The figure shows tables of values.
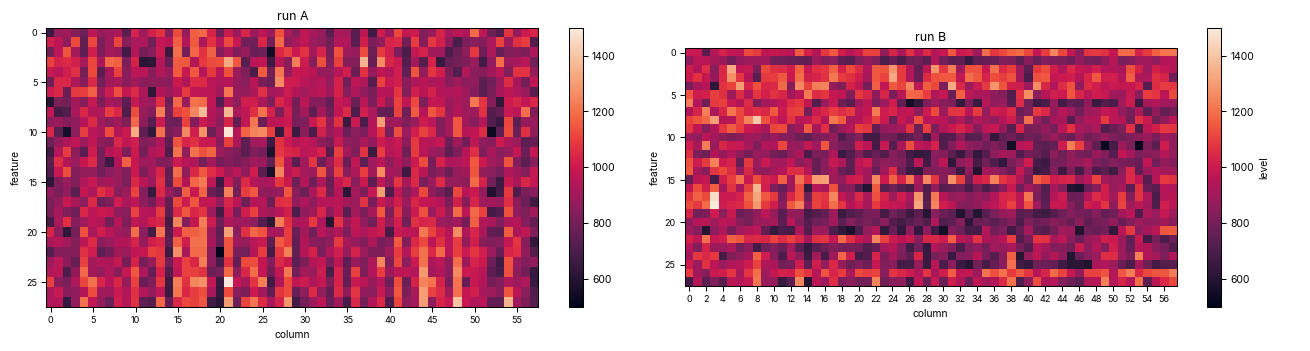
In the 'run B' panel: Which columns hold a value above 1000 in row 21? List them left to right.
52, 56, 57
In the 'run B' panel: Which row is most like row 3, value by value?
2
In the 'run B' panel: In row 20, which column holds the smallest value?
33
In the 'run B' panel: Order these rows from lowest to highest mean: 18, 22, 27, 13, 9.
13, 27, 9, 22, 18
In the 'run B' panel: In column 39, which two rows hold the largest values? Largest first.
0, 26
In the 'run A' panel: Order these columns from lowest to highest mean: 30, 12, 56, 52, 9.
52, 12, 9, 56, 30
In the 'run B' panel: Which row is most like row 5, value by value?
9
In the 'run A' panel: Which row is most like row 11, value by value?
17
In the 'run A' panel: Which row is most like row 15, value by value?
7
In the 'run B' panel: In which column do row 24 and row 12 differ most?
18
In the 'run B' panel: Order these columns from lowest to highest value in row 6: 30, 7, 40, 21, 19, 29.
19, 40, 30, 29, 21, 7
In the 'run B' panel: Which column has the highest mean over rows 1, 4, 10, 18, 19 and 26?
8
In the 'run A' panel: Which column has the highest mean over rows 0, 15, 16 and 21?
18
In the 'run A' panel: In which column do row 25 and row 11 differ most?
21
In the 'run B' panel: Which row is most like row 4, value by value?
15
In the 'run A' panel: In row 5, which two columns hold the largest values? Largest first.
27, 39
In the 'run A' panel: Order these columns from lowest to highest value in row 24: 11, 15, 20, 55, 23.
20, 55, 11, 15, 23
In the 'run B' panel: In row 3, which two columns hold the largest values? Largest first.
24, 5
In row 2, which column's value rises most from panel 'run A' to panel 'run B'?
24
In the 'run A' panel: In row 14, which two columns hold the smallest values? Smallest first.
26, 42
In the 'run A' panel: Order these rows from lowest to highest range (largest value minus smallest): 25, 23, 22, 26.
23, 26, 22, 25
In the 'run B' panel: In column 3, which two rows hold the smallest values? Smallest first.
4, 15
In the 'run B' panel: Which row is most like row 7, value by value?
22
